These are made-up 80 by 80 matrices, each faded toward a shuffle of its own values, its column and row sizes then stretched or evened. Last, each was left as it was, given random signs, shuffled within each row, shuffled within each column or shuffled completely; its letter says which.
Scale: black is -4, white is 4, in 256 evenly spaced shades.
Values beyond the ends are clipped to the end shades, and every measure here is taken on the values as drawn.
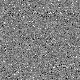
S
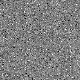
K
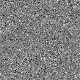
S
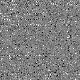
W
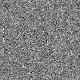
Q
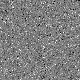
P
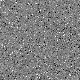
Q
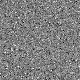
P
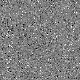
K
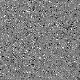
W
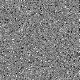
W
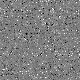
S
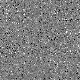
K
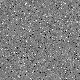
P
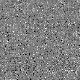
W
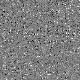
K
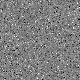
P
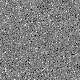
P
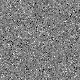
Q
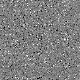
K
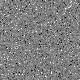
P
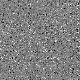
K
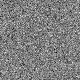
P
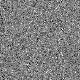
Q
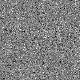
K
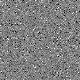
W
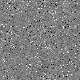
W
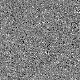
K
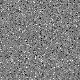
Q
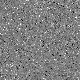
P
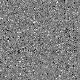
K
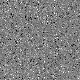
Q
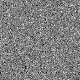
S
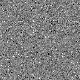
K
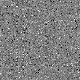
W
